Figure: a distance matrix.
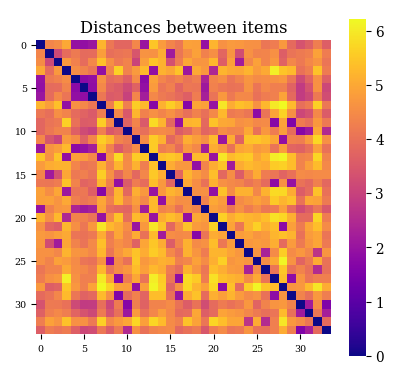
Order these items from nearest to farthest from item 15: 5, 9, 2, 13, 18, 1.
1, 2, 9, 5, 18, 13
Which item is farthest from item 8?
28
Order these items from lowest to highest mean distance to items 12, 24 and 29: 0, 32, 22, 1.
0, 32, 1, 22
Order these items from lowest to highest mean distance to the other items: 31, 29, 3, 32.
31, 29, 3, 32
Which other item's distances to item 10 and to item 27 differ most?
30
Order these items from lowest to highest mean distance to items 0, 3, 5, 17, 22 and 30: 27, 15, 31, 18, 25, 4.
4, 31, 18, 25, 15, 27
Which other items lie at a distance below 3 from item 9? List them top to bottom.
16, 27, 29
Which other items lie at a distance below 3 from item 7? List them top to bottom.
3, 13, 17, 20
